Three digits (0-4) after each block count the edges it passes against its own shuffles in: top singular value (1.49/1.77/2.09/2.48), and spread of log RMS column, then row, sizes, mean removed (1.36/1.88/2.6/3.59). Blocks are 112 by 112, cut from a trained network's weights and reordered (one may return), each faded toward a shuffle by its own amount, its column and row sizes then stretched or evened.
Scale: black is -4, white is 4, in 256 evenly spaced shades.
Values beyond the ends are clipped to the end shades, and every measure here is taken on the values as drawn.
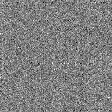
0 0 1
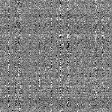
2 4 0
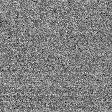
0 0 0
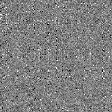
3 2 1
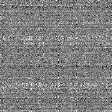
3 3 2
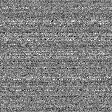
3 0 3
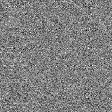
2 0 2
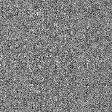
0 2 1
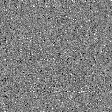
1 0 1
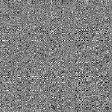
4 3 3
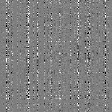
2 4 2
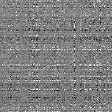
4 4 3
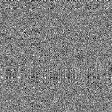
3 2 2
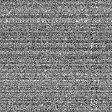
4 2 2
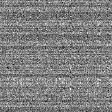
4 3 0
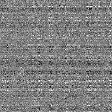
4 3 3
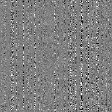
1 4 1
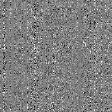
0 4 2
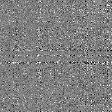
0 3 3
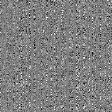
0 4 1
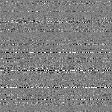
2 0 4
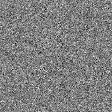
0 1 0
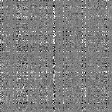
2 4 3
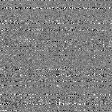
0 2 4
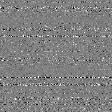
2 0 4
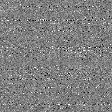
1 0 3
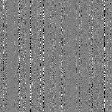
2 4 0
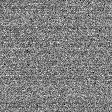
1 0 0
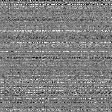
4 1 4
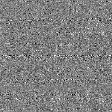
0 0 3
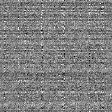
4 3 1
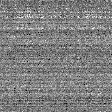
4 2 2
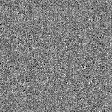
1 0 1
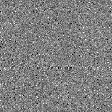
2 1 1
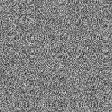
4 0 1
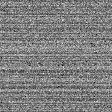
4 1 0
